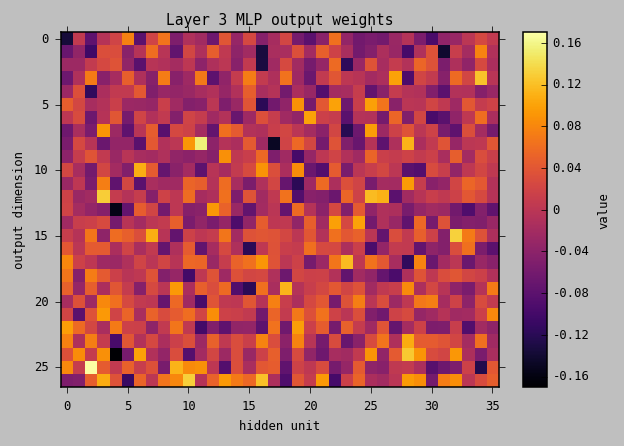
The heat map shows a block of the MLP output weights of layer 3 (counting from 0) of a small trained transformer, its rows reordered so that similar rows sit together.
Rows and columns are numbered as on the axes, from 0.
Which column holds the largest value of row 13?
12
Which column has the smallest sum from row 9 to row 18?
4
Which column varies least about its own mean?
1
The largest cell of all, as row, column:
25, 2
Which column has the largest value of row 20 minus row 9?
17
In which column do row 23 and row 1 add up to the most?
34
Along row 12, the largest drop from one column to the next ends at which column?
27
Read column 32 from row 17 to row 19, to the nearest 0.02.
0 0.04 -0.04
